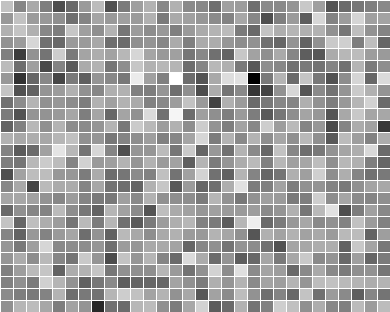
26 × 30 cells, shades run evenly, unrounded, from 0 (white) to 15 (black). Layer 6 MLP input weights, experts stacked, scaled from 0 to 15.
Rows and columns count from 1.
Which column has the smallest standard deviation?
13
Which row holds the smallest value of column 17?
23
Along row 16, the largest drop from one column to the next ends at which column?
4
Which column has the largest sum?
20
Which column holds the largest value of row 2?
21
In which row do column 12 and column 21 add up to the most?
8
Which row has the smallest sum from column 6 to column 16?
11
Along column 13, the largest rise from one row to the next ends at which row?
24
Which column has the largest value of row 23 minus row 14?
5
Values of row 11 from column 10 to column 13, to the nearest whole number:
8 3 4 6
